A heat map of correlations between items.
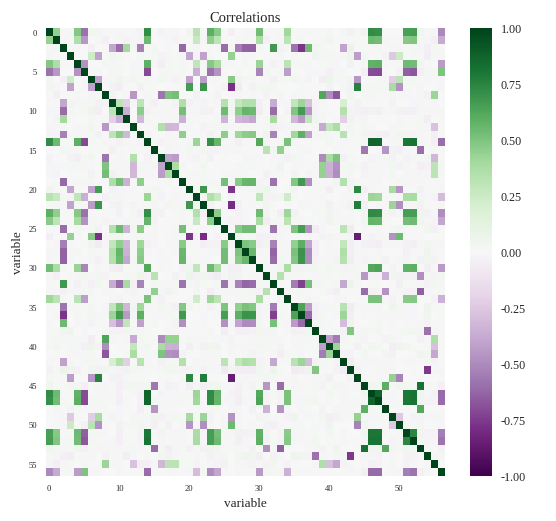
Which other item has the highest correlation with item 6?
26
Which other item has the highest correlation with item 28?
36
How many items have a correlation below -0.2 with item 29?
4
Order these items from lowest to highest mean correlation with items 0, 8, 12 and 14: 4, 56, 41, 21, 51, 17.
56, 41, 17, 21, 4, 51
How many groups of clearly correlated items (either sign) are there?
6
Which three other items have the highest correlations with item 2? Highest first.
32, 37, 11
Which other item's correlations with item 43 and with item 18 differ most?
54
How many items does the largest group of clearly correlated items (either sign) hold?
15
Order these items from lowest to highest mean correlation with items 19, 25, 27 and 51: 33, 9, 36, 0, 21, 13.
33, 21, 0, 9, 13, 36
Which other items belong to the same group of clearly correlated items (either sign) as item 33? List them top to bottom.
15, 31, 45, 48, 53
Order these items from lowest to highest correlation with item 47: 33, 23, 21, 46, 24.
33, 21, 24, 23, 46
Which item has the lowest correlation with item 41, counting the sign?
8
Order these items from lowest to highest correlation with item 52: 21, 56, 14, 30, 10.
56, 10, 21, 30, 14
